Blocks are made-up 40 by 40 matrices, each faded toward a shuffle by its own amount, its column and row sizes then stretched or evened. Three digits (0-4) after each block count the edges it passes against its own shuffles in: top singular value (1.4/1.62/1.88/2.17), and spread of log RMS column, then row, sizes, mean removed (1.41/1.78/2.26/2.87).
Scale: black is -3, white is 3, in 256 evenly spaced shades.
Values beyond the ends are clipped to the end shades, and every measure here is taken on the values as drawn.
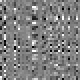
4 4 2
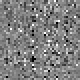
0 3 0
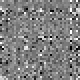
2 3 3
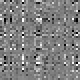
4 4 3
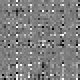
3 3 3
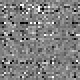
2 2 3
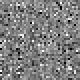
0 1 0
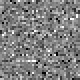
0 0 2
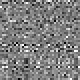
3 0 3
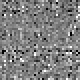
1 2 2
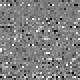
1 0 3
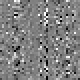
2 4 0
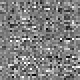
1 2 3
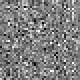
2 2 0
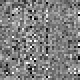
2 3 0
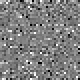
2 0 2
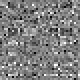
3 0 2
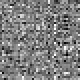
2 2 0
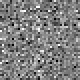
1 1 1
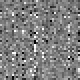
1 3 0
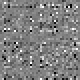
1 2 2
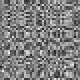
4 3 0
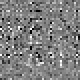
2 2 3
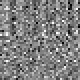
3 1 0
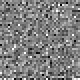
2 0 2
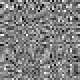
3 0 1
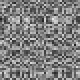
4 0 2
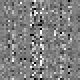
1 4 0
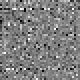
1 1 2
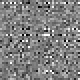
2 2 3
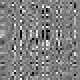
4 4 1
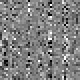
2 4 0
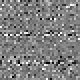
3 0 3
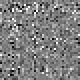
0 2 2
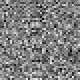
2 0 0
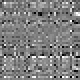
4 2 4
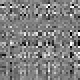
4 3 4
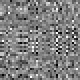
4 2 2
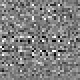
3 2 3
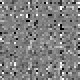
2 3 3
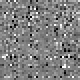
0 3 3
